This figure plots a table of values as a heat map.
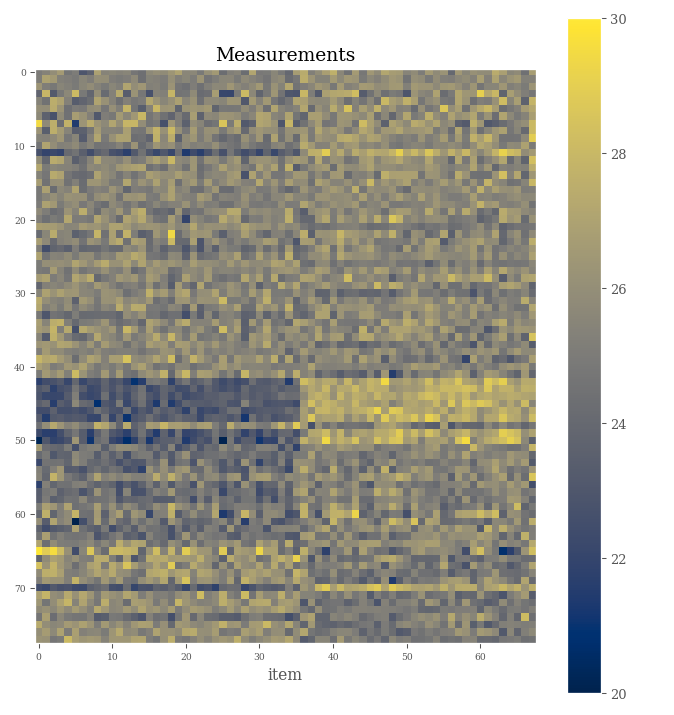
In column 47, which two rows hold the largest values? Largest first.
42, 47
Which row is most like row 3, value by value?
60
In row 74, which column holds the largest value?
66
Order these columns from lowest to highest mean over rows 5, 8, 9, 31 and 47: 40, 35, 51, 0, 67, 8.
35, 8, 0, 51, 40, 67
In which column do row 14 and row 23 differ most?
63
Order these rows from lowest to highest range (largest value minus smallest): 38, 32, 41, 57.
38, 32, 57, 41
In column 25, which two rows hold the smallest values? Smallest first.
50, 60
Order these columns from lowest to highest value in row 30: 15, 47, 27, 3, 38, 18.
38, 47, 18, 27, 3, 15
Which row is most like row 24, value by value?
33
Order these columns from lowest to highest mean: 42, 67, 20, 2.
20, 2, 42, 67
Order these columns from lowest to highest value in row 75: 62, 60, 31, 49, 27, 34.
62, 60, 49, 27, 34, 31
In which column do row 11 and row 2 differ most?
12
